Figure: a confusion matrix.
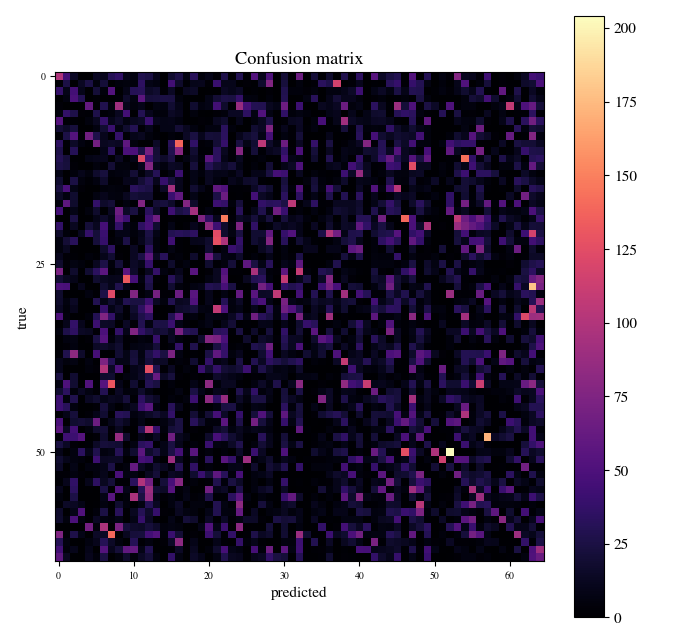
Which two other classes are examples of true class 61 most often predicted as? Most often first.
7, 32
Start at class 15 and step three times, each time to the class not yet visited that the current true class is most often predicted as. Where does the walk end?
11
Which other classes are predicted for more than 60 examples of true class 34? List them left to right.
10, 16, 44
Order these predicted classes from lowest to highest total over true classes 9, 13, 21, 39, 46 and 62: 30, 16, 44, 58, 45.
58, 44, 45, 30, 16
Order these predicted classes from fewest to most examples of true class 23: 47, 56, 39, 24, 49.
49, 47, 24, 39, 56
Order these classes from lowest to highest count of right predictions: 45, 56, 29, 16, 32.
45, 16, 32, 56, 29
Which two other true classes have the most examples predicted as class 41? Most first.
9, 63
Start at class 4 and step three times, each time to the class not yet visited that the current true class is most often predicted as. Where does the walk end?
38
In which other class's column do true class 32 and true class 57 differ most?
62
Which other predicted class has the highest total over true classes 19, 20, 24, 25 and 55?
12
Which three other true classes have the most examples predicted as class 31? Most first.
17, 56, 21
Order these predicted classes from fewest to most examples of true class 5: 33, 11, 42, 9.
33, 42, 11, 9
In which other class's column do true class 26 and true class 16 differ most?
32
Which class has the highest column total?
63
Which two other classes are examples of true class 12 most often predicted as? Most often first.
47, 63
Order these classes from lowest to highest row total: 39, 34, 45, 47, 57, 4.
57, 47, 39, 45, 34, 4
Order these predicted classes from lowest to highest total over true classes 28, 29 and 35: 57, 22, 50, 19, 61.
50, 19, 61, 57, 22
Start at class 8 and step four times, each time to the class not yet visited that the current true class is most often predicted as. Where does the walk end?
53
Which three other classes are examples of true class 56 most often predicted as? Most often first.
10, 12, 40
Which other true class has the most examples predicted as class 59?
37
